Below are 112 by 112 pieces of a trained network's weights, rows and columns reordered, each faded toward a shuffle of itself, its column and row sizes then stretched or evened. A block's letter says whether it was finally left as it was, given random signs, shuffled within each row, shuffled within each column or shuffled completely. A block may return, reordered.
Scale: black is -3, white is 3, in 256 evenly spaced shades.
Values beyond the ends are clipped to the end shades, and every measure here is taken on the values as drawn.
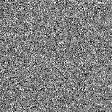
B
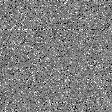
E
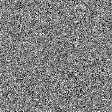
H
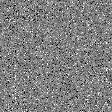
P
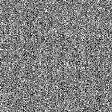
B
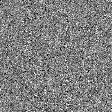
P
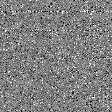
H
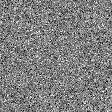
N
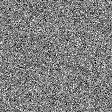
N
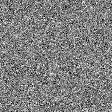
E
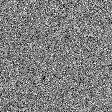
N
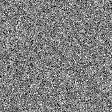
P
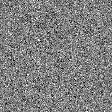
P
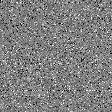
E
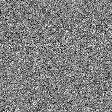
E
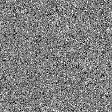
P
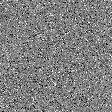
N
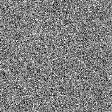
H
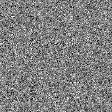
H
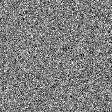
P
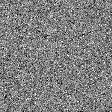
N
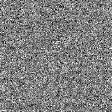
B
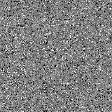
H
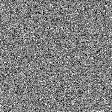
E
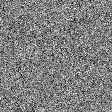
N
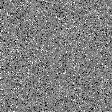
P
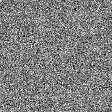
E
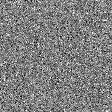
N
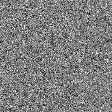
H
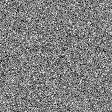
N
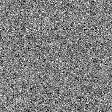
E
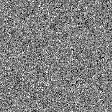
P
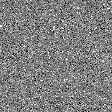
E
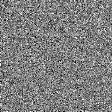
H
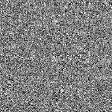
B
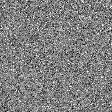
E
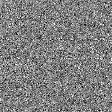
H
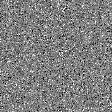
P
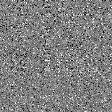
B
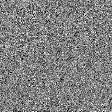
H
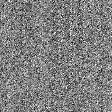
P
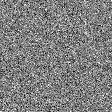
N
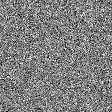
N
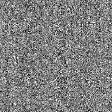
B
